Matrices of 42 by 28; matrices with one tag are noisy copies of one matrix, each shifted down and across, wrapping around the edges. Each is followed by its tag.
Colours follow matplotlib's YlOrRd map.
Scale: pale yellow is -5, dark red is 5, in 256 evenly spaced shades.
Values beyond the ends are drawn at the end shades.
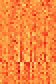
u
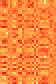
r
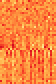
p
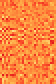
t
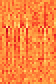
p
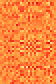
t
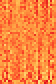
u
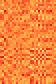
t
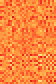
t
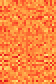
t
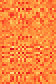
t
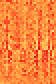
u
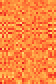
t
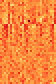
u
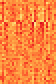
u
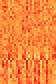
p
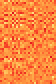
t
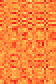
r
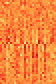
p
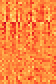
u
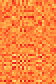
t
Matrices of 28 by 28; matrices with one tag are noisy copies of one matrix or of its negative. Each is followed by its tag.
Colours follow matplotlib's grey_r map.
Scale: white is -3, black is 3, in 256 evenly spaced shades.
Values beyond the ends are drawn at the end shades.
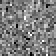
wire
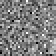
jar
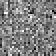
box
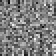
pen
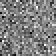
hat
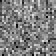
wire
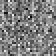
box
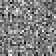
box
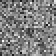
hat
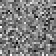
jar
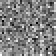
pen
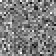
hat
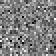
jar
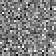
jar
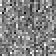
wire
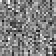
pen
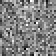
wire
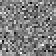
hat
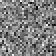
hat
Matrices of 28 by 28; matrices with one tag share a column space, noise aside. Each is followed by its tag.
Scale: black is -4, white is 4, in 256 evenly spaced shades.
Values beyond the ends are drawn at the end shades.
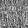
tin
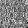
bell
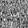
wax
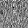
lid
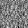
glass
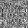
bell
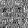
bell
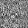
glass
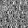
tin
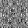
bell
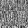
tin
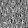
bell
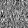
wax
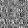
bell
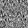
wax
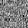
wax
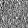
lid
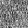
tin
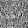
glass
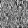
lid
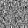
lid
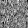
wax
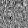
lid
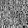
tin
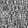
tin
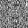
lid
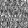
wax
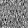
wax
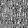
bell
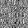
bell
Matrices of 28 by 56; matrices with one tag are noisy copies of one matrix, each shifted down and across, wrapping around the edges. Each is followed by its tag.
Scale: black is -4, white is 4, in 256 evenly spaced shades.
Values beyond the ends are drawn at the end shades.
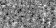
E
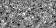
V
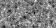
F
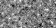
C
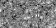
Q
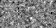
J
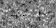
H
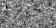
H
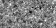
F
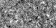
C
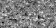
H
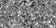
V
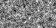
F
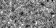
F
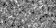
C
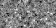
V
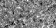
C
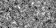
C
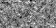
H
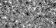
C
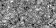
Q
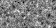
F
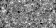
V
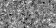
V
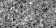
Q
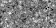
Q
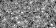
V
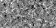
C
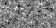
H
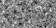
F
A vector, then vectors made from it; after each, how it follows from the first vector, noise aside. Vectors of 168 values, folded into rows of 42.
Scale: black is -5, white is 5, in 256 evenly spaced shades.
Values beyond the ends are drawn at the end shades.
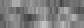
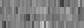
partly zeroed.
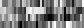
wrapped around, negated, scaled up.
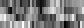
reversed, negated, scaled up.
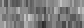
negated.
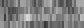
wrapped around.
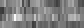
wrapped around.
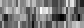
wrapped around, negated, scaled up.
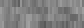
negated, shrunk.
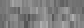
shrunk.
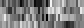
reversed, negated, scaled up.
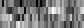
reversed, negated, scaled up.
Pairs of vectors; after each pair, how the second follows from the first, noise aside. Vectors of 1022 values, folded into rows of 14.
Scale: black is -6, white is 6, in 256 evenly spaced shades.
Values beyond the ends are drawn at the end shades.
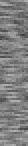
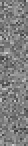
sign-scrambled.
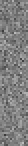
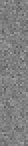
shrunk.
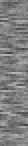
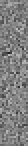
sign-scrambled.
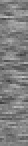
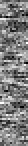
negated, scaled up.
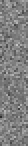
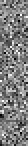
wrapped around, scaled up.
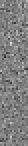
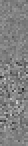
reversed, partly zeroed.
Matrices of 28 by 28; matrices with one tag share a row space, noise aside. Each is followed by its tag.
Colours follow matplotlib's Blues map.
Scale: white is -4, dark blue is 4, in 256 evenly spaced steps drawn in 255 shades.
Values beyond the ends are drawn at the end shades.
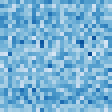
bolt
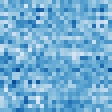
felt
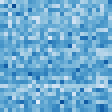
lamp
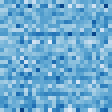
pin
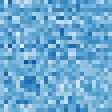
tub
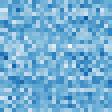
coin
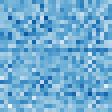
bolt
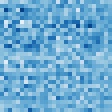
tub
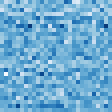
pin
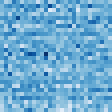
tub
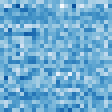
tub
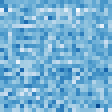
tub
